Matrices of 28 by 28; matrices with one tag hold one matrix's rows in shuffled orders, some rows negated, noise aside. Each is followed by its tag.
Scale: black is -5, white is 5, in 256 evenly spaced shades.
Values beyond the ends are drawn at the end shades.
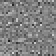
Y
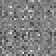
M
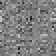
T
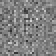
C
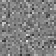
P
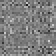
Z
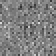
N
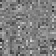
T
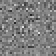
M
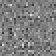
M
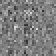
C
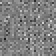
N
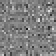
Z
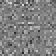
M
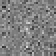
P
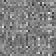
Z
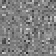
P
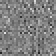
N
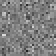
P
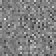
N
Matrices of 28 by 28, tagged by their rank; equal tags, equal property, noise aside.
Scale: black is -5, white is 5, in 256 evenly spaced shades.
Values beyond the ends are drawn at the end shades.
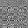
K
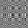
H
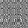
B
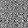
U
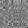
K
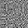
U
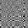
B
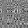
U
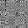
U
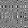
B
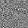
U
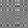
H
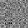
U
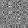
U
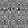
B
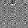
B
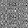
U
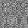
U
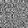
U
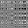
B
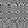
B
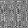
U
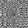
U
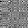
K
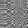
B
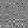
B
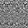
U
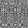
K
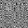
U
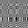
H
